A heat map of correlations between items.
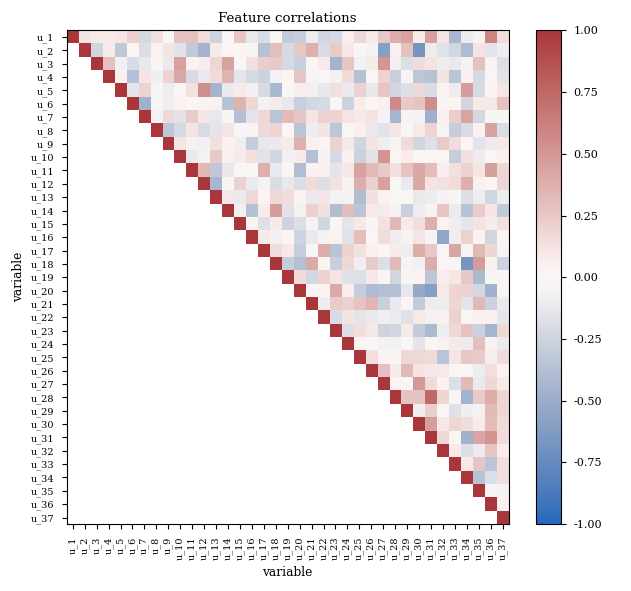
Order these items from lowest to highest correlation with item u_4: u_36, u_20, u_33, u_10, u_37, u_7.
u_33, u_37, u_36, u_7, u_20, u_10
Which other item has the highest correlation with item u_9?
u_20
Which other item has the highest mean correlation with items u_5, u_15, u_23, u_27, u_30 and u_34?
u_12
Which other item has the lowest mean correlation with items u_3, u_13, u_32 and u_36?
u_23
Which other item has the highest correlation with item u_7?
u_34
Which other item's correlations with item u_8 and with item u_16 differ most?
u_36
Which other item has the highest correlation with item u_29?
u_1
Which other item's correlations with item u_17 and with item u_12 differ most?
u_5
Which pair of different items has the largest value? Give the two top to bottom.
u_28, u_31
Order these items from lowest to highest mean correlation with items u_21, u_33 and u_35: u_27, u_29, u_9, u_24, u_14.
u_27, u_29, u_9, u_14, u_24
